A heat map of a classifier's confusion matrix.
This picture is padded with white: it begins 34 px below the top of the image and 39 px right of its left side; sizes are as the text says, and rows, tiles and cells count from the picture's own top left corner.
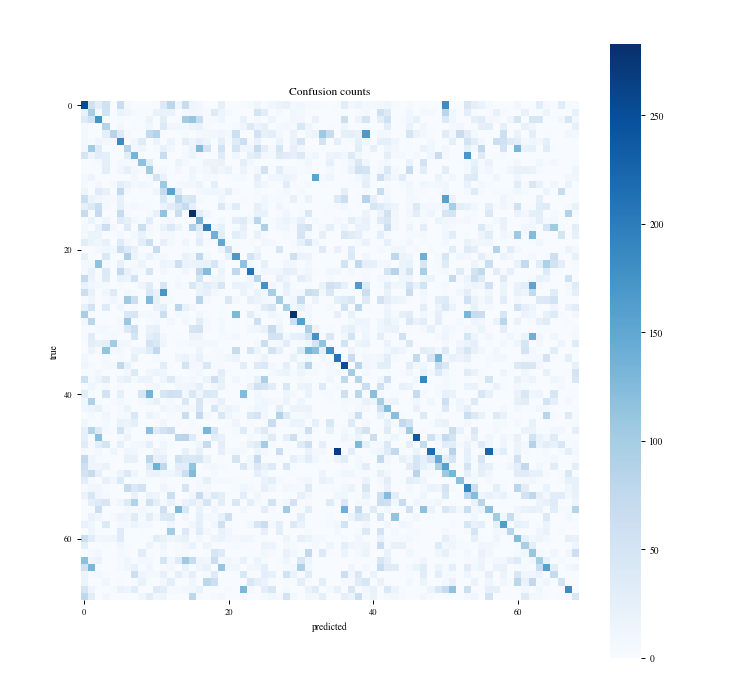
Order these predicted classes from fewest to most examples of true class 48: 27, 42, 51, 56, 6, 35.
6, 42, 27, 51, 56, 35
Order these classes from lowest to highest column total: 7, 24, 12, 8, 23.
8, 23, 12, 7, 24
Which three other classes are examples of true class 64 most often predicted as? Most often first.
1, 19, 30
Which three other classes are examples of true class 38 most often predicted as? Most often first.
47, 25, 36
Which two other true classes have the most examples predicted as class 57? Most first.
20, 5
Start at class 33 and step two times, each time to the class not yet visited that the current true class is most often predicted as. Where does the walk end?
39
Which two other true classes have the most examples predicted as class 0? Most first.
63, 29
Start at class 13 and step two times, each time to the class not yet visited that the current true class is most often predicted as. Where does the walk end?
10
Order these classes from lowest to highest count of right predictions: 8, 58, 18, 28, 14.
14, 28, 8, 18, 58
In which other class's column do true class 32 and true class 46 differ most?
2
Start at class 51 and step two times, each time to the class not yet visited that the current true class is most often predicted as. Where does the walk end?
11
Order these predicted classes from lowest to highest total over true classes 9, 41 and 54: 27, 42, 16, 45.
27, 45, 16, 42
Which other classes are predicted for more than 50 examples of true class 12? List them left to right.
5, 11, 41, 66
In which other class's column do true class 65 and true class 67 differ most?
51
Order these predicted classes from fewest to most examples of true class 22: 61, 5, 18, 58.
58, 5, 18, 61
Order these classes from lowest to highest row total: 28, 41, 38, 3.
3, 41, 28, 38
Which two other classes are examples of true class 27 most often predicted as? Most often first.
9, 6
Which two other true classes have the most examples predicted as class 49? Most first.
35, 50
